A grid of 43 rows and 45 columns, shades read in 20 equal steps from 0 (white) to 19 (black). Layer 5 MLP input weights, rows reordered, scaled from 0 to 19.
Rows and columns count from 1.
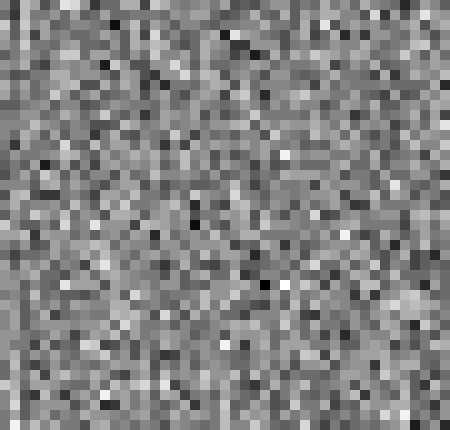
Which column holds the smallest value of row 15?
7
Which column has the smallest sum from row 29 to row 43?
2
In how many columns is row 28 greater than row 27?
18
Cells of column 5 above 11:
7
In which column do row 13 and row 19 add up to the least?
45
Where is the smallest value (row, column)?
29, 29
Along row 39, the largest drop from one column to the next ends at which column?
44
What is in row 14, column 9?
9
